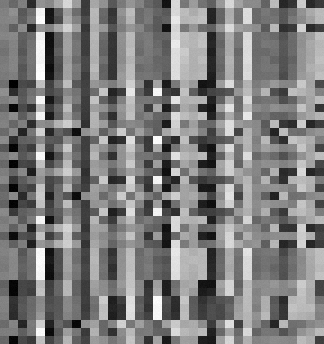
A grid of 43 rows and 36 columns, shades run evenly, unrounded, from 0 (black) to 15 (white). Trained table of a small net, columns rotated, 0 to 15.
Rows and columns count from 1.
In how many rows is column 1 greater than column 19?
40
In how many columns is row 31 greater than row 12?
22
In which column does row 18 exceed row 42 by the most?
18
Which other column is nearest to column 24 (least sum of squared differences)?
6
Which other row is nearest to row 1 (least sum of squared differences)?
4
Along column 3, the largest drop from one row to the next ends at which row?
17
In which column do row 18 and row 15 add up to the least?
13
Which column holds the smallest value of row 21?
2
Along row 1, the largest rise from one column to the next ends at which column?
20
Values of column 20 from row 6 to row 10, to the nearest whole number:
14 13 13 13 13
